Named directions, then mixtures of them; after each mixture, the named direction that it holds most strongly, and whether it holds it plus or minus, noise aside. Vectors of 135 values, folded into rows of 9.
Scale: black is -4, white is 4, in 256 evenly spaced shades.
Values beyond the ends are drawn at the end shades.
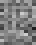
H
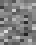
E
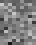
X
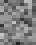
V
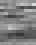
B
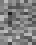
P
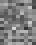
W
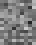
W, minus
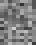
W, plus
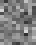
V, plus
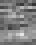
B, minus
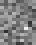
W, minus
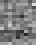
P, minus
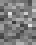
V, minus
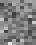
X, minus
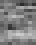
B, minus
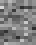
E, minus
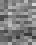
P, minus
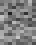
P, plus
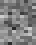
P, plus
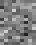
E, plus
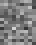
W, plus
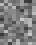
V, minus
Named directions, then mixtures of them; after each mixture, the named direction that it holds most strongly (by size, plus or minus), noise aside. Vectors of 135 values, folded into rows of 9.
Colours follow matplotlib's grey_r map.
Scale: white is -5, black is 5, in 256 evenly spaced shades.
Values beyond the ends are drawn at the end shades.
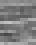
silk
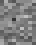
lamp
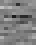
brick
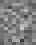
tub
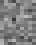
lamp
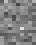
lamp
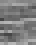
silk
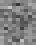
tub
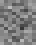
tub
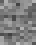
lamp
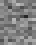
lamp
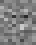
tub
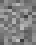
tub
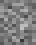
tub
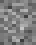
tub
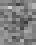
tub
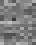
lamp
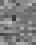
lamp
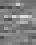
brick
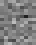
lamp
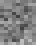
tub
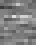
brick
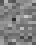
lamp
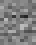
tub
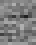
silk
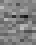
brick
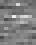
brick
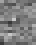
lamp
